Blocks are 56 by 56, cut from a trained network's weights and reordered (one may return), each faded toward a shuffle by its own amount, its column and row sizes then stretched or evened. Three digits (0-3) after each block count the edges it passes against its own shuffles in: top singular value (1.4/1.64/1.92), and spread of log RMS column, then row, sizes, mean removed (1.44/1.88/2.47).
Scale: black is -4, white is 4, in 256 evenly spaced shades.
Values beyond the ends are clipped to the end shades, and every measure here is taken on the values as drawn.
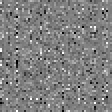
0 3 1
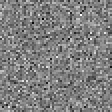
2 0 1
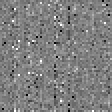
0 2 0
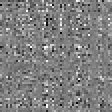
1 3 3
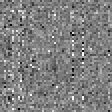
2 2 0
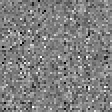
0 2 1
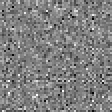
2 2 0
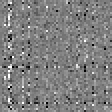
2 3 0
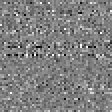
2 0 3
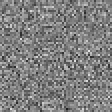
2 0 1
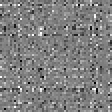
3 3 2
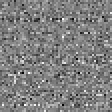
2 0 3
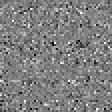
0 1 3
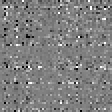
0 2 3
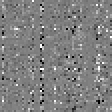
0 3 2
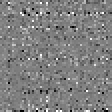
0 2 3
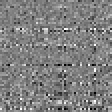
3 1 3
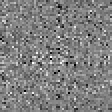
1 1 1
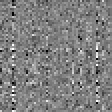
3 3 1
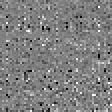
0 2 2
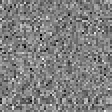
3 0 0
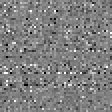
1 2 3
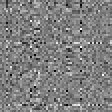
3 2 1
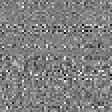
3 1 3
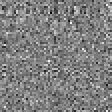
2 1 1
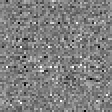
1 0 2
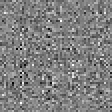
2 2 2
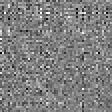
2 2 2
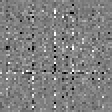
2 2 2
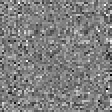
2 2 1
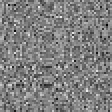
2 0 0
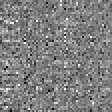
1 2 0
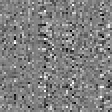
3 3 1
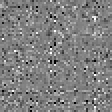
1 3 1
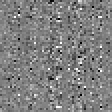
0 3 1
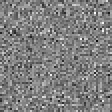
2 1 1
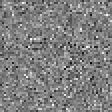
0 0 1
